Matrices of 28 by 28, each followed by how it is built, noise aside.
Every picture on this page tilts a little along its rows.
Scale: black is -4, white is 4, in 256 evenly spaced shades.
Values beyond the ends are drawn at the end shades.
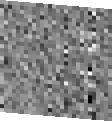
uneven columns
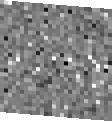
sparse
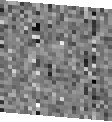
uneven columns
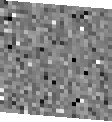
sparse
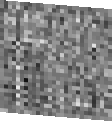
low rank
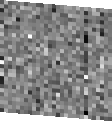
uneven columns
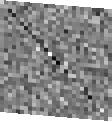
diagonal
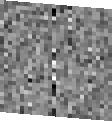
uneven columns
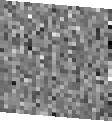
uneven columns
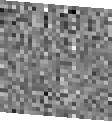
low rank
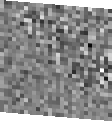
upper triangular
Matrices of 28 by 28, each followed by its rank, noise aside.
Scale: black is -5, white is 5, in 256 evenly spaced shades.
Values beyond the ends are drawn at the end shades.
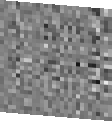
three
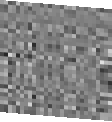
two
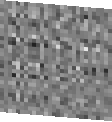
three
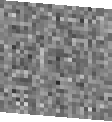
six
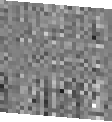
four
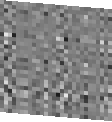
two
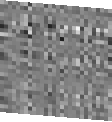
three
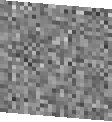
six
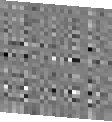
two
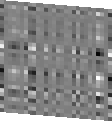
one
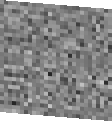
six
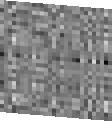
three
